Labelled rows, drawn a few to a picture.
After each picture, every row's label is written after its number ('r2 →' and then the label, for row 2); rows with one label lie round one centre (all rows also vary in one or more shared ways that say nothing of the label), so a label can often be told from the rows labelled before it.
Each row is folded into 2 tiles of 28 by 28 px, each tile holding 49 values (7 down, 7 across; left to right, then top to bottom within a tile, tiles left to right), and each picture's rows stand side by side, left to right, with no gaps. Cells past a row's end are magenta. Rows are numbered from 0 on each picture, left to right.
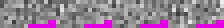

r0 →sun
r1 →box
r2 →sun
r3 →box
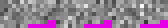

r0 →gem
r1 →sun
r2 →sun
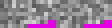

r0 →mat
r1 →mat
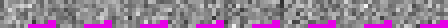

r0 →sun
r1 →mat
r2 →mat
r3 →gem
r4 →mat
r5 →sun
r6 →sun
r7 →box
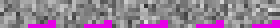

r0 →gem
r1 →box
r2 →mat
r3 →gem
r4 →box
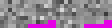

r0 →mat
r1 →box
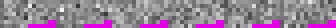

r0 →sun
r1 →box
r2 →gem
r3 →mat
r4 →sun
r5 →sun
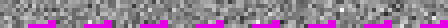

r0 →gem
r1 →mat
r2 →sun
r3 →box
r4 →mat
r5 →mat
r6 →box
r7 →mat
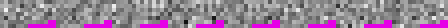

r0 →box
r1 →mat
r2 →gem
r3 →gem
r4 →gem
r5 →box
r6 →sun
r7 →mat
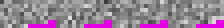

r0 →gem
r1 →sun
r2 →mat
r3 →box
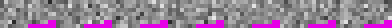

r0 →sun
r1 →mat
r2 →mat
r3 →mat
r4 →sun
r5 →gem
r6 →sun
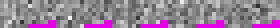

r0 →sun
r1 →sun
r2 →mat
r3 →mat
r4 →mat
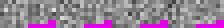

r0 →box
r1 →box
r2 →sun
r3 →box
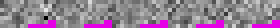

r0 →gem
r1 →gem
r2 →mat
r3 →gem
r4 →gem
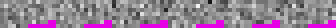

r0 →mat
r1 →box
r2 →sun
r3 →sun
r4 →sun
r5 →box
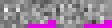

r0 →box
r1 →box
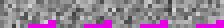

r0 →sun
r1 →gem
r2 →gem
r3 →box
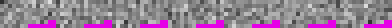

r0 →gem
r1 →sun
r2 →sun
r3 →box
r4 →mat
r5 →sun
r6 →sun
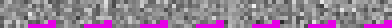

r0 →sun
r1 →mat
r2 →sun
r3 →box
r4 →sun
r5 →mat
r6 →box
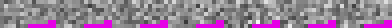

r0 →mat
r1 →mat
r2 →gem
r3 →gem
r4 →mat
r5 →mat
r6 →mat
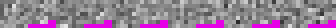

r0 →box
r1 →mat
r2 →mat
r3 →mat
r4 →sun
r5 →mat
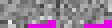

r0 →mat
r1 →box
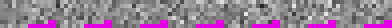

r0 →mat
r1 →sun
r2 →sun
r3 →gem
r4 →mat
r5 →mat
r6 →gem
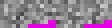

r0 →box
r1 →mat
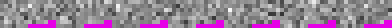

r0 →sun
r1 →gem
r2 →box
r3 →gem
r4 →box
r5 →gem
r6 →sun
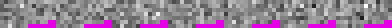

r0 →mat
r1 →gem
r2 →mat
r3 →mat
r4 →sun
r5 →mat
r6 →sun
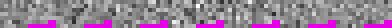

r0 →mat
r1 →gem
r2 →box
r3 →sun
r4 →box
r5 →box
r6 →sun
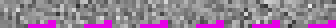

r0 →box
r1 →box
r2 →box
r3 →sun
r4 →mat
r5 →sun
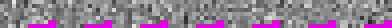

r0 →mat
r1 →mat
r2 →gem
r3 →gem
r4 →mat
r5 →sun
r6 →sun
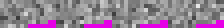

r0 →mat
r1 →mat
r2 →mat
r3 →sun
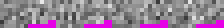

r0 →mat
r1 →box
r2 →gem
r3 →gem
